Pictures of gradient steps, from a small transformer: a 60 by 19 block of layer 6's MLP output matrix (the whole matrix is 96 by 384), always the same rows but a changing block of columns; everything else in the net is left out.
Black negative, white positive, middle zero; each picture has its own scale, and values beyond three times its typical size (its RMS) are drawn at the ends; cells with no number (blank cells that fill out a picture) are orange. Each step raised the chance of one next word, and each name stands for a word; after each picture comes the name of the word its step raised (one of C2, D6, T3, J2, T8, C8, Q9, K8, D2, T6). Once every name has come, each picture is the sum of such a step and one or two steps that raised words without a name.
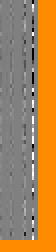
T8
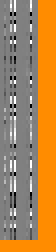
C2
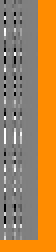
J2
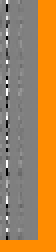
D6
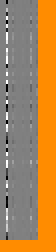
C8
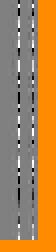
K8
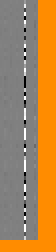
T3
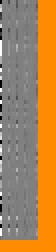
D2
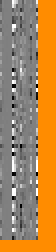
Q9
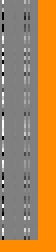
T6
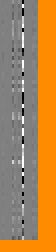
K8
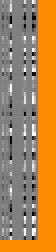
T6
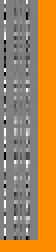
T6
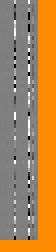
T6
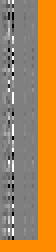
T6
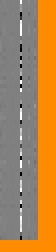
C2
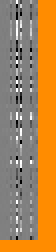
K8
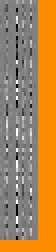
Q9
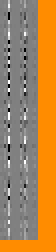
T8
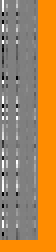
C2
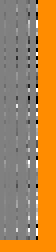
D2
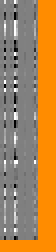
Q9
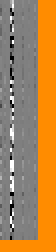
C2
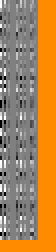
T3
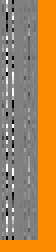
T6
